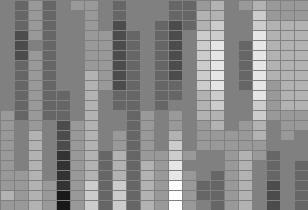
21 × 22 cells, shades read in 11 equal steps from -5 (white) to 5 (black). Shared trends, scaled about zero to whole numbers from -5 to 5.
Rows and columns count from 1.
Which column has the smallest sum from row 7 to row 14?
19
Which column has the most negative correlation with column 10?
14
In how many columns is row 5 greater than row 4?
2
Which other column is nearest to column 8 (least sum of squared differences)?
20
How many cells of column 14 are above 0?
3
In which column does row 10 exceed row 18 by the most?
13
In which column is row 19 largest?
5
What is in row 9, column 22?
-2
